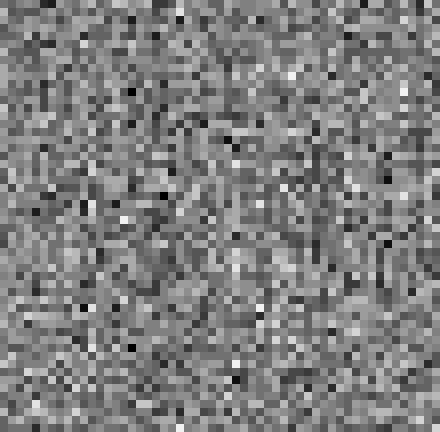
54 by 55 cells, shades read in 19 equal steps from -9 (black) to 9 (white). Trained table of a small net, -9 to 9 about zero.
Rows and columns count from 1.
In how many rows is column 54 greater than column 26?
31
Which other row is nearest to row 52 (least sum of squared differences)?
40
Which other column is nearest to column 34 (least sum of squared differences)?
41
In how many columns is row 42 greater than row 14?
20
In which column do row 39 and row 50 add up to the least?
11
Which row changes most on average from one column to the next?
22
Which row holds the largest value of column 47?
35
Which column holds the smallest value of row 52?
23
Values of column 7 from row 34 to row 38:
5 -2 4 0 2
